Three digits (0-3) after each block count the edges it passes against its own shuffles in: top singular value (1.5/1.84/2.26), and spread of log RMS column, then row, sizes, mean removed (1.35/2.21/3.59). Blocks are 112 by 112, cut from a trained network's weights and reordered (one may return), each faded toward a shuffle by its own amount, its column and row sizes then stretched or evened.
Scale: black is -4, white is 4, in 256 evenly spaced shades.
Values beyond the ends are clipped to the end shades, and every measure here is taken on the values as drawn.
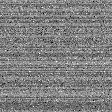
3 0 0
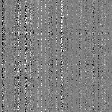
2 3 1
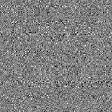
2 0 2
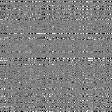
3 1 3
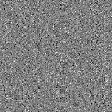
1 1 0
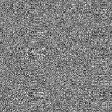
3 1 2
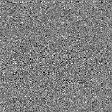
2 2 2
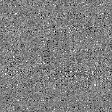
0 1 2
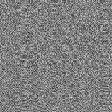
3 0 0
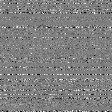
1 0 3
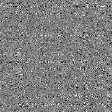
1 1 2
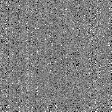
0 2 1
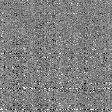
1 1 2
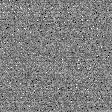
0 0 0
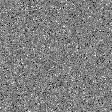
0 0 0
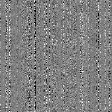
1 3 0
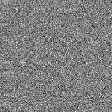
2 0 1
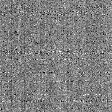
1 0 2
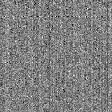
2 0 1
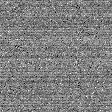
2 0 0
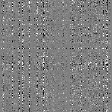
1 3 2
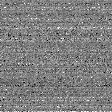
2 0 2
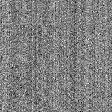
2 0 0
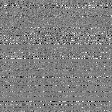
1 0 3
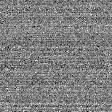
2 0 1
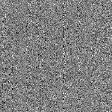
0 2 0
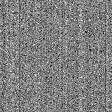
1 0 0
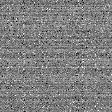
2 1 0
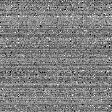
3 1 1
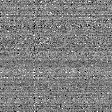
2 1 2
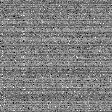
3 1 0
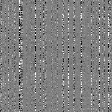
3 3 0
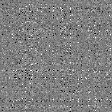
0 2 2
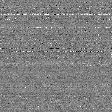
2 0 2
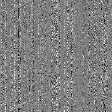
1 3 0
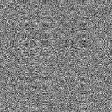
3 1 1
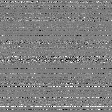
2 0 3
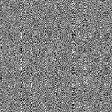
3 2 0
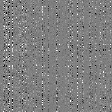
1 3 1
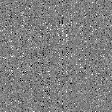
0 2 1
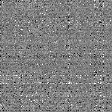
1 2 2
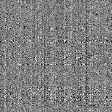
2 1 2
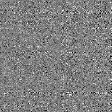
1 2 2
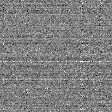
2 1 1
